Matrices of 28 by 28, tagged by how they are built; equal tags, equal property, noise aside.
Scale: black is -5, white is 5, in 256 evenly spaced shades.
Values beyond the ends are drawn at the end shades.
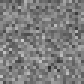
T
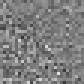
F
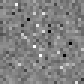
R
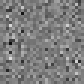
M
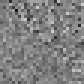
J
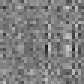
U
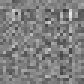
U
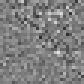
J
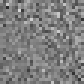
J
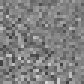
F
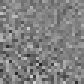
F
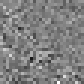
F
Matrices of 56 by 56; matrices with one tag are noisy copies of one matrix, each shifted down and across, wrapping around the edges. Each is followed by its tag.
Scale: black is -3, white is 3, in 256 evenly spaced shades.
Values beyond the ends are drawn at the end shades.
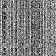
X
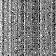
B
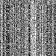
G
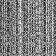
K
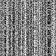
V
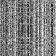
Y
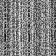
Y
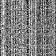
K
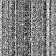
B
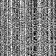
V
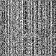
X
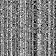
V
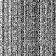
B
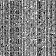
X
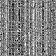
Y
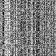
G
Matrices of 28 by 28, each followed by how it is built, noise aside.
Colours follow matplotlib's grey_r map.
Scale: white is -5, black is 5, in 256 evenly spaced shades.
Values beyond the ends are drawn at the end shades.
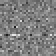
uneven rows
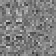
low rank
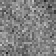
smooth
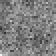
smooth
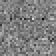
uneven rows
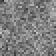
smooth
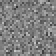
noise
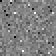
sparse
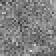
smooth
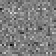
uneven rows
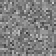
noise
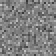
noise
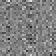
low rank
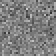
noise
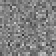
low rank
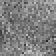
smooth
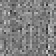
low rank
